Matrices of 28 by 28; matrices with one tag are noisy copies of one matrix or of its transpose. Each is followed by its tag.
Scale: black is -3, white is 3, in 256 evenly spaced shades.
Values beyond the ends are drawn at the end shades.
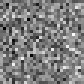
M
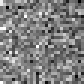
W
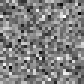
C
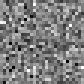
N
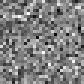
M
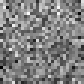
W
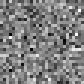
N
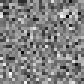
C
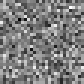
N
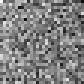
W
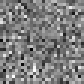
N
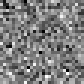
C
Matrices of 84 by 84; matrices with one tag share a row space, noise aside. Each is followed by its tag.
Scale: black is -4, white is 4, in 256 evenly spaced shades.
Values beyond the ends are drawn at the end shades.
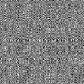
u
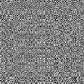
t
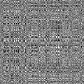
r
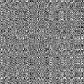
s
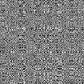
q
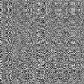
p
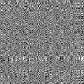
s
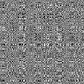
q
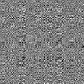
q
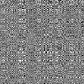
q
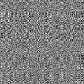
s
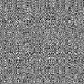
u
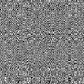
u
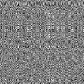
u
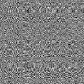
u
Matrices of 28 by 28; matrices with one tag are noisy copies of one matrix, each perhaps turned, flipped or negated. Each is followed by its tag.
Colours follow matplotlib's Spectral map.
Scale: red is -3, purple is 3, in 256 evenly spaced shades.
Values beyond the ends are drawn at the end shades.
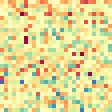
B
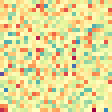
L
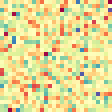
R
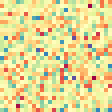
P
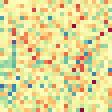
B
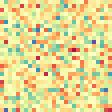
L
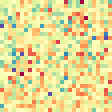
B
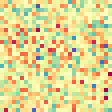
L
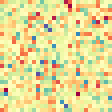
P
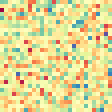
R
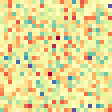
L
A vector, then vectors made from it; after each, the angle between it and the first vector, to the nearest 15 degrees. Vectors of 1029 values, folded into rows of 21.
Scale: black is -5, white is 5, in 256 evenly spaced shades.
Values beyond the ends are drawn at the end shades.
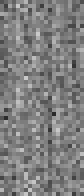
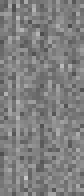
60 degrees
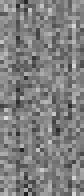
150 degrees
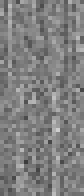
60 degrees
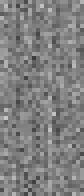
165 degrees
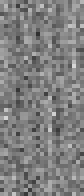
165 degrees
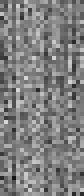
45 degrees
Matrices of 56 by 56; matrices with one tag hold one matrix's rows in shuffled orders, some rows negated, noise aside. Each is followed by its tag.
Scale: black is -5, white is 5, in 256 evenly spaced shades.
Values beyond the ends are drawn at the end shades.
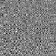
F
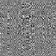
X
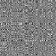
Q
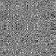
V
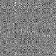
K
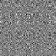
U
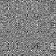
V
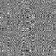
X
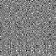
U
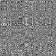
Q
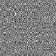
K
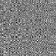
F
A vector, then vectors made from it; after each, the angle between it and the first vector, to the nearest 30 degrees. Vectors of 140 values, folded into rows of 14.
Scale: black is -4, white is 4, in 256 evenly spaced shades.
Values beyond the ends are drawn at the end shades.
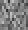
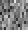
90 degrees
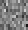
60 degrees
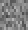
120 degrees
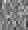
60 degrees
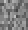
30 degrees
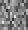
30 degrees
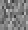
150 degrees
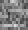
60 degrees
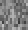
90 degrees
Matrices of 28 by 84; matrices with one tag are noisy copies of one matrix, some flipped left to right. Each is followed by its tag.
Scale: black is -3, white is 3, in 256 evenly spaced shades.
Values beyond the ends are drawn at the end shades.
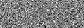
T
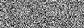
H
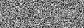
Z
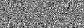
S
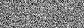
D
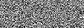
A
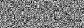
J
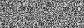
S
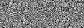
S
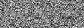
Z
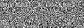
S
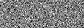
H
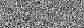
J
